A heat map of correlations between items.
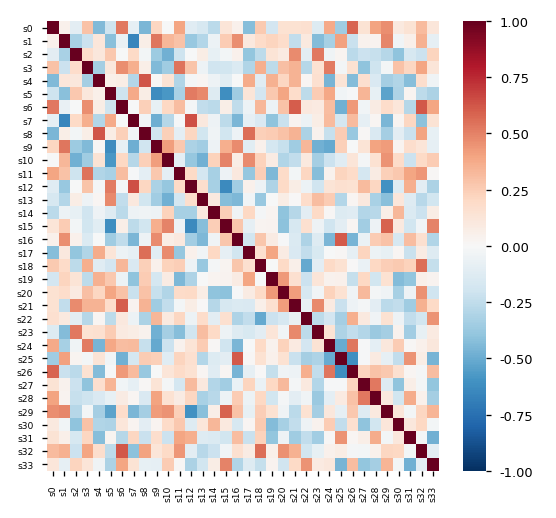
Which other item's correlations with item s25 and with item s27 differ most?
s26
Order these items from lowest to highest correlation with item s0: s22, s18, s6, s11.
s22, s18, s11, s6
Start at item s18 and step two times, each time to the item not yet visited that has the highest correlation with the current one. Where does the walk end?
s6
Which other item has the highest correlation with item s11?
s3
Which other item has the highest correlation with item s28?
s27
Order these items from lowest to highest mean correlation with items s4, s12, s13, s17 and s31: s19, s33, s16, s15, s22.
s15, s33, s16, s22, s19
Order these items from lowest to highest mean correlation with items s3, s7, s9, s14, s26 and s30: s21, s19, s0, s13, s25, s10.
s19, s25, s21, s13, s10, s0
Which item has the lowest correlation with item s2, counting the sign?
s10
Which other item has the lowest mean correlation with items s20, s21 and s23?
s9
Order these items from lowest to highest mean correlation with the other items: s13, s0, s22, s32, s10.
s13, s22, s10, s0, s32
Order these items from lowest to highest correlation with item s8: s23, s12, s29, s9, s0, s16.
s0, s29, s9, s16, s23, s12
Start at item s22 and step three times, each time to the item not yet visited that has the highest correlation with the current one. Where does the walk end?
s29
